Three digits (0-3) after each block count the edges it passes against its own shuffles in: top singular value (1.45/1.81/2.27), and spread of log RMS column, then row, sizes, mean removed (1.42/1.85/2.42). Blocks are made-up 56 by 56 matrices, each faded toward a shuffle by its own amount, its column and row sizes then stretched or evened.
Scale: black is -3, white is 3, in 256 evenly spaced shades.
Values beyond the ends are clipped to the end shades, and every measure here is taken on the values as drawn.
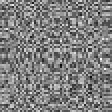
3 1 0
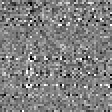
1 1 3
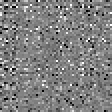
2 2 2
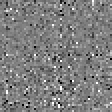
0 2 2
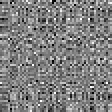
3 1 2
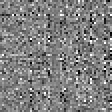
1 3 2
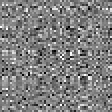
3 2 2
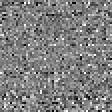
0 1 3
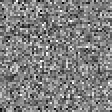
0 0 1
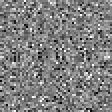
2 1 0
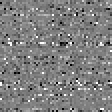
1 0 3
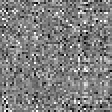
2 2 2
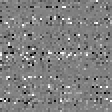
0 2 3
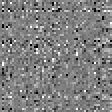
2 3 2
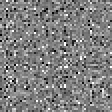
2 2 1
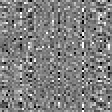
3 3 0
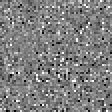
0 0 2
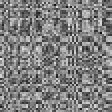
3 2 1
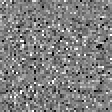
1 0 1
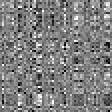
3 3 0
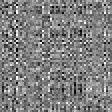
3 3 2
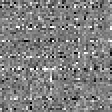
0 2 3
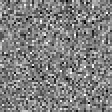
1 1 0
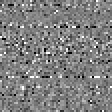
0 0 3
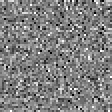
1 0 1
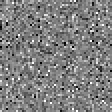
0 2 0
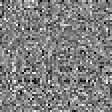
2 0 2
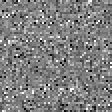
0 0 2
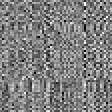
3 3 0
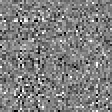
2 2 1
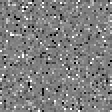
0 0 0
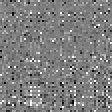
2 2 3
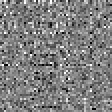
2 2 2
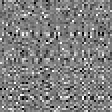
3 1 2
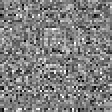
2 0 3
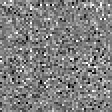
0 1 1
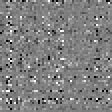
1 2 3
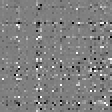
1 3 3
